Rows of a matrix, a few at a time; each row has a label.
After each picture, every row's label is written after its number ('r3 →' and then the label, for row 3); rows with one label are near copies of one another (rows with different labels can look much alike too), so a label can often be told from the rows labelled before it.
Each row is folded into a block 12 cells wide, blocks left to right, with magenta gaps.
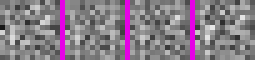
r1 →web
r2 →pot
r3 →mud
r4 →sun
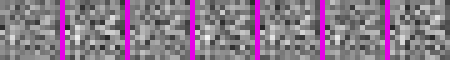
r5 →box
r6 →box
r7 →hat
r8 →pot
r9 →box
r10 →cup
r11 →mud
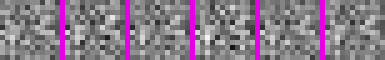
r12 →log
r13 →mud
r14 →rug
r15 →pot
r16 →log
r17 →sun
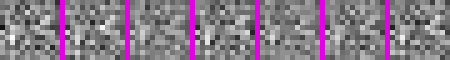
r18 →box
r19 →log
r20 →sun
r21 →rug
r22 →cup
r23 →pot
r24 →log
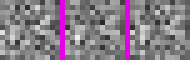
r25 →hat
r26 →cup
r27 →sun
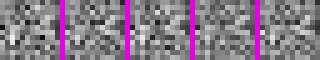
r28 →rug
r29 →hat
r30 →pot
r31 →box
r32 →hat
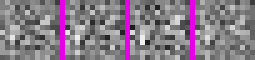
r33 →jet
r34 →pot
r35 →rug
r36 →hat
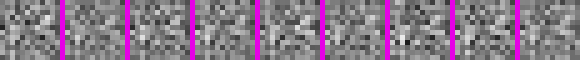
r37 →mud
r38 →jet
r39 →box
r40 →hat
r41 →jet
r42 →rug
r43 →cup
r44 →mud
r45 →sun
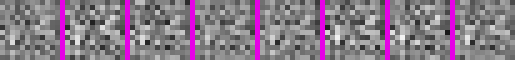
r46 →rug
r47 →log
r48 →cup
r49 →box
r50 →hat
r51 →box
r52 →pot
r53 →cup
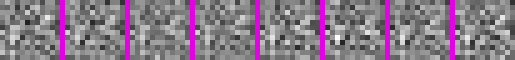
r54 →mud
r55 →hat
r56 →sun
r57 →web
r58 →pot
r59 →cup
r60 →cup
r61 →jet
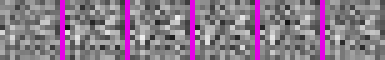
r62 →box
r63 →box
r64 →jet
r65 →rug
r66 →rug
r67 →cup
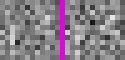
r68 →rug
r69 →mud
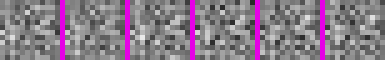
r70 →pot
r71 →pot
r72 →pot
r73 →hat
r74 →mud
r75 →mud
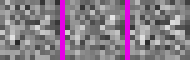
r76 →hat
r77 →jet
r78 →jet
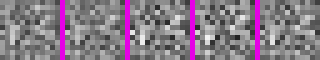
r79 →sun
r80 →mud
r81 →rug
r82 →mud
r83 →rug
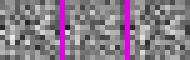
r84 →log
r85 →box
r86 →sun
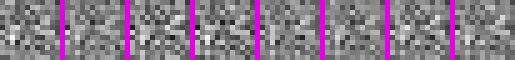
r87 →cup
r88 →sun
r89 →mud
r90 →log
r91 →rug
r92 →jet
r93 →jet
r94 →web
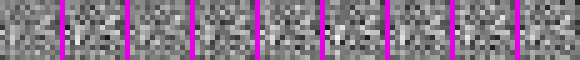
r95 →rug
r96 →rug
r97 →mud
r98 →mud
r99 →pot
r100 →cup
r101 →rug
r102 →web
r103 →hat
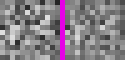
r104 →hat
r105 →pot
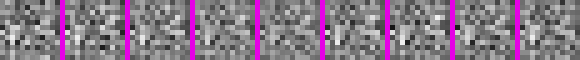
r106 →cup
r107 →pot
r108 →web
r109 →rug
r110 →mud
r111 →rug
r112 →rug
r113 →web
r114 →sun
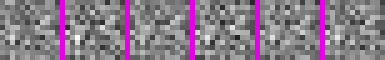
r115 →cup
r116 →log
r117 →jet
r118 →hat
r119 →hat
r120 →pot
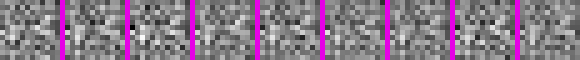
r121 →hat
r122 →sun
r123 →box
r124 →sun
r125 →box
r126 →box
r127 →sun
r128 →log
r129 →rug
